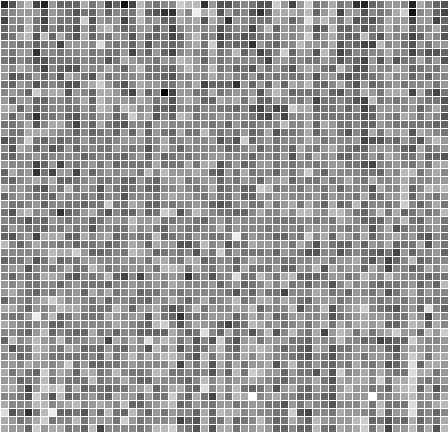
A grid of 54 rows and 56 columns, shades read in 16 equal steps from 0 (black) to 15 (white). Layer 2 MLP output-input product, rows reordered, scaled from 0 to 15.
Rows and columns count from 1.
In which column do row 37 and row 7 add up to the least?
5
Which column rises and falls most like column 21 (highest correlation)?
22
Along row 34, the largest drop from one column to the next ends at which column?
41
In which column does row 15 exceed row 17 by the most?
17
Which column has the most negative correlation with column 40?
49
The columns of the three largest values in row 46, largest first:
52, 9, 37
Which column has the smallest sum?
10
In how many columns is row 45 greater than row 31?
26
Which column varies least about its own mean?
3
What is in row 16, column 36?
11
